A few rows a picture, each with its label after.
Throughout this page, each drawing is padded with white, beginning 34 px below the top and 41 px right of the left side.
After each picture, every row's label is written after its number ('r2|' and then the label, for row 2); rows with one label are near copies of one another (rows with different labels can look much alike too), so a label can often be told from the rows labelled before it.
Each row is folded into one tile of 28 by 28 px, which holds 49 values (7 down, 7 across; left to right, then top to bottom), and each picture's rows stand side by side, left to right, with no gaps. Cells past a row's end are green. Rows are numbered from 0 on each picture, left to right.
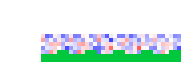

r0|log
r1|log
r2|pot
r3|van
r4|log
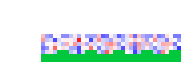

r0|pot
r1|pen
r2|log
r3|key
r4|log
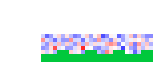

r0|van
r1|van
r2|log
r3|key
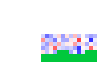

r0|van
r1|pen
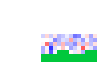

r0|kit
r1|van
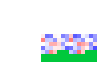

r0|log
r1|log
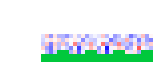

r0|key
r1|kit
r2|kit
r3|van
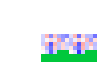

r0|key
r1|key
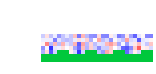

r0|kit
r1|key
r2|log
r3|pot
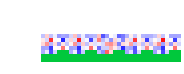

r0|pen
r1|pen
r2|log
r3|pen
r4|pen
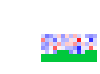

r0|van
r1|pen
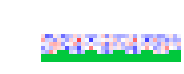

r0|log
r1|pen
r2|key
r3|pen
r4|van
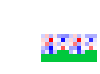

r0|pen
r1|pen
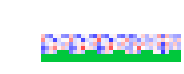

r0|pot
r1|pot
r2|pot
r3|van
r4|key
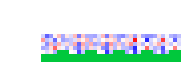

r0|van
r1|key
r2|key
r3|pen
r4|pen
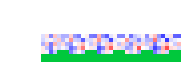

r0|key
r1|pot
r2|pot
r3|van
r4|pot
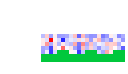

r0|pen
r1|key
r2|log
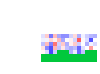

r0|key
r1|pen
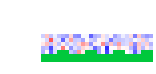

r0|pen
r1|log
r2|kit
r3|key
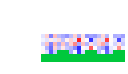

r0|key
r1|pen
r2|pen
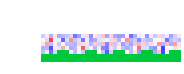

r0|pen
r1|van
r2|key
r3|van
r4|kit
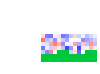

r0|log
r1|kit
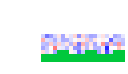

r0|van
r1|key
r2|kit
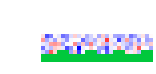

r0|log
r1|kit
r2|pen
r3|van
